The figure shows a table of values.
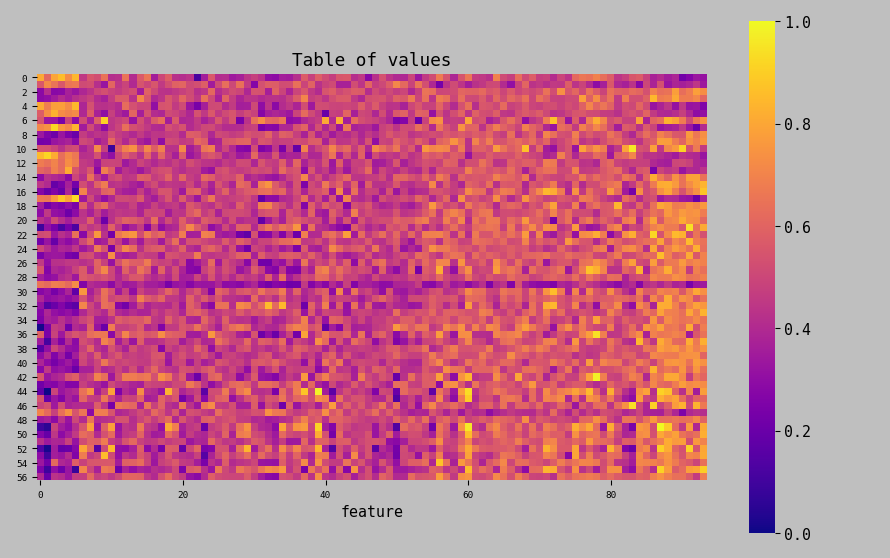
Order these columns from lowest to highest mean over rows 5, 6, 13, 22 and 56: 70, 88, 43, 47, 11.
47, 11, 43, 70, 88
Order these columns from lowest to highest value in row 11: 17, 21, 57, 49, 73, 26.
21, 26, 49, 57, 17, 73
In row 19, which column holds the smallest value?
4
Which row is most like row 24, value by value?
46
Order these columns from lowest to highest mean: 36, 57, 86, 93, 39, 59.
36, 39, 57, 59, 86, 93
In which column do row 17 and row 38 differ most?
5
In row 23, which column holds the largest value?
91
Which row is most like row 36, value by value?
42
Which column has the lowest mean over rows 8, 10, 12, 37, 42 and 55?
1
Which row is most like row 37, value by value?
53
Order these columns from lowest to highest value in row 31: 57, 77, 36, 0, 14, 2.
2, 0, 36, 57, 77, 14
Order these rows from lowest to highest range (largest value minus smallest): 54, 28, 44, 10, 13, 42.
28, 13, 54, 42, 10, 44
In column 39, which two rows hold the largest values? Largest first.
44, 49
